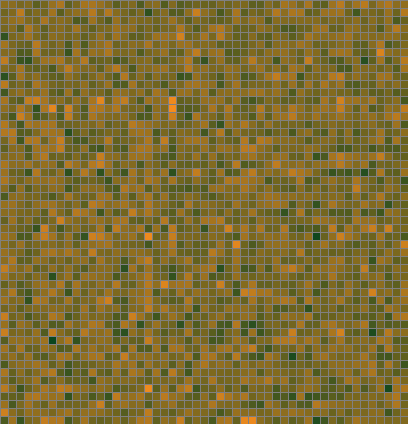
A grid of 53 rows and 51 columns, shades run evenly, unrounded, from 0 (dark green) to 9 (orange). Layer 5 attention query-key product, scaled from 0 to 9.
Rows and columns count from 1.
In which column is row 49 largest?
19
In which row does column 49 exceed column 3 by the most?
29
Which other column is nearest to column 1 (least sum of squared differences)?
17
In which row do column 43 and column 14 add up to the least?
50
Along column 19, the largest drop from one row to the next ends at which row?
31
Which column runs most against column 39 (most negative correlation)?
4
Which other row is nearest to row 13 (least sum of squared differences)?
51
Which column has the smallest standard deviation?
20
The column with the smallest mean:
40
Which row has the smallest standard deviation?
3
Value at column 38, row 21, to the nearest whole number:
5
